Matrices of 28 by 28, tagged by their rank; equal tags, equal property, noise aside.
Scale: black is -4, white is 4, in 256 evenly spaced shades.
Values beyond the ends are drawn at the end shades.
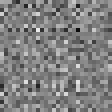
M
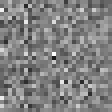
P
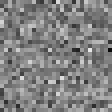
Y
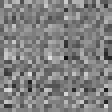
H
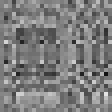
H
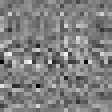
M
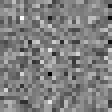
Y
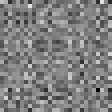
H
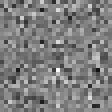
Y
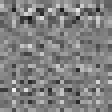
H
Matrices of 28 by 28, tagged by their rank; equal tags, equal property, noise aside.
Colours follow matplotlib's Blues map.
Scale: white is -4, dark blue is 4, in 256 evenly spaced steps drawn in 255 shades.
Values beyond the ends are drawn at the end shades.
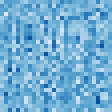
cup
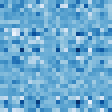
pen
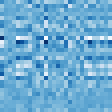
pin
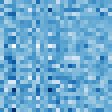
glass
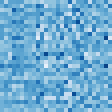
cup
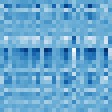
pin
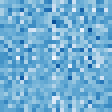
cup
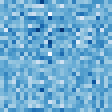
glass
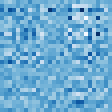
glass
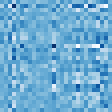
pin
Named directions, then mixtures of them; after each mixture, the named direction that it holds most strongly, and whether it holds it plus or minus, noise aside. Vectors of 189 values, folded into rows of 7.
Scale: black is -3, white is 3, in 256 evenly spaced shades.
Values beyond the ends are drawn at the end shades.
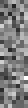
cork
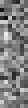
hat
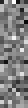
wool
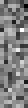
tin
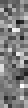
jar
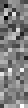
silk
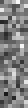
hat, minus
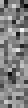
tin, plus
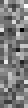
tin, minus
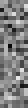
jar, minus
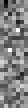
jar, plus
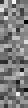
wool, plus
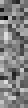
hat, plus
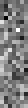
jar, plus
